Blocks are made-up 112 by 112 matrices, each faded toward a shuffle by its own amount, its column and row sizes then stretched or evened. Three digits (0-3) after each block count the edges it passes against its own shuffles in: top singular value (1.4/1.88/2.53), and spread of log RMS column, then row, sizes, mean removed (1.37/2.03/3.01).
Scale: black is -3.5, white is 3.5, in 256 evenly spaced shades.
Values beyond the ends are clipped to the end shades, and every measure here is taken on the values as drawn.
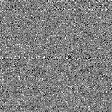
2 0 2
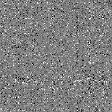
2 2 2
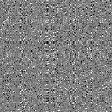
3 2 0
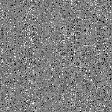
2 2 0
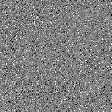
2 1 0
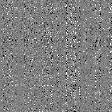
2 3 1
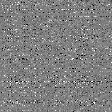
2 1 3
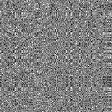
3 2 0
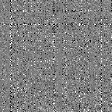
2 3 2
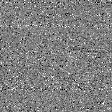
0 0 2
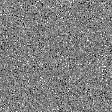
0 1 1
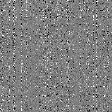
0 3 2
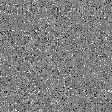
1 1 1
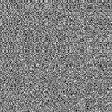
3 1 1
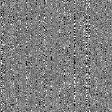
2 3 0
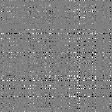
2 3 3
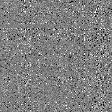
1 2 2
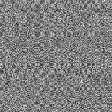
3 0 1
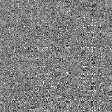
2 2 2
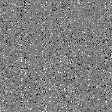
1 2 1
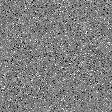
0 0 0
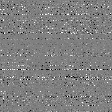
1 1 3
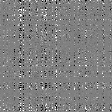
2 3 3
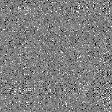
2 2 2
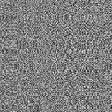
3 2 0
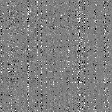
1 3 2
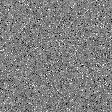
1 0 0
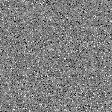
1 0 1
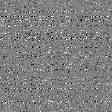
1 2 3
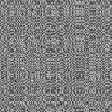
3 0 1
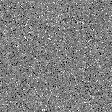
1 0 0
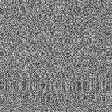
3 0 0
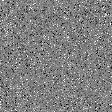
0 1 0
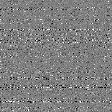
2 1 3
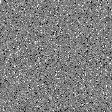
1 1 0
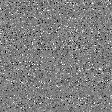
1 0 2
